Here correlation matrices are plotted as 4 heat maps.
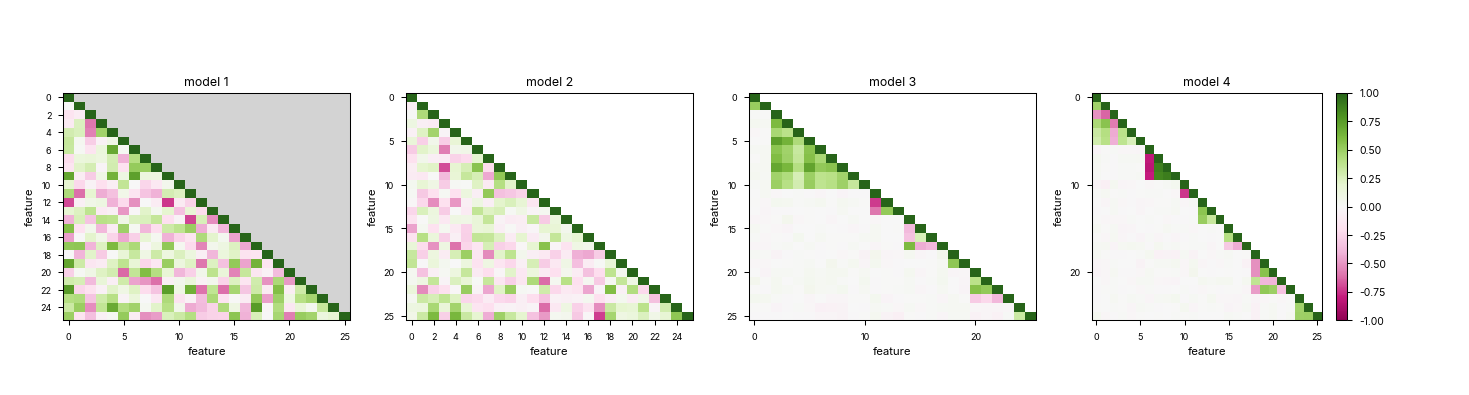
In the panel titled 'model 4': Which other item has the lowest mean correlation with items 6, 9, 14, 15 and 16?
17
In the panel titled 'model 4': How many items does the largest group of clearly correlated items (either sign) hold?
6
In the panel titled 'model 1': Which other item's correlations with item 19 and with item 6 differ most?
21
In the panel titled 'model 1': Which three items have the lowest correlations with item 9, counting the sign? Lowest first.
12, 16, 2
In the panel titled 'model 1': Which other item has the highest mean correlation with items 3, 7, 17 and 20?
4
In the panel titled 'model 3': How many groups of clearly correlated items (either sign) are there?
7
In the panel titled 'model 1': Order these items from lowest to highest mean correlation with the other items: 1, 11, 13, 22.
11, 13, 1, 22
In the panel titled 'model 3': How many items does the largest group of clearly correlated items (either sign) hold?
9
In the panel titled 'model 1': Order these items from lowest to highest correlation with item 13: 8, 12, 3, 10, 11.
10, 12, 3, 8, 11
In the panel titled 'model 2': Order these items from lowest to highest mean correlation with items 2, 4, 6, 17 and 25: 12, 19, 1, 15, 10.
12, 15, 19, 10, 1
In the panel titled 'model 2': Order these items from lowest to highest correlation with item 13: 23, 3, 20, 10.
3, 20, 23, 10
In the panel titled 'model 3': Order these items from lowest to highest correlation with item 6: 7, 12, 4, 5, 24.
24, 12, 4, 7, 5
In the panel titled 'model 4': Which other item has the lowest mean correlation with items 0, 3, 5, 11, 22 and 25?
2
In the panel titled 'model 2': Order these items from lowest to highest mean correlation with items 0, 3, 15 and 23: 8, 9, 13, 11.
8, 9, 13, 11
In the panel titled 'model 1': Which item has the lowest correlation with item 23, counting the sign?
18
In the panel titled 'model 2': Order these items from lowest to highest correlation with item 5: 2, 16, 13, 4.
16, 13, 2, 4
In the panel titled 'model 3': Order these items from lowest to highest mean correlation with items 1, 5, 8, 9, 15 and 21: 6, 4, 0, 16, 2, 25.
25, 16, 0, 4, 6, 2
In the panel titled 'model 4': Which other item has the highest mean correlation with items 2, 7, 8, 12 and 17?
9
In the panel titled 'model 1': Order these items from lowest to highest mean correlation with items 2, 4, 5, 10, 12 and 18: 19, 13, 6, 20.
13, 20, 19, 6
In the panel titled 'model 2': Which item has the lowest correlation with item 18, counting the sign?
7
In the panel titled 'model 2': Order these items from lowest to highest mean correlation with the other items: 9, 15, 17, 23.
17, 15, 23, 9
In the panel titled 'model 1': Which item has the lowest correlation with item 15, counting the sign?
20
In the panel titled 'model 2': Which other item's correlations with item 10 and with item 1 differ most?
22
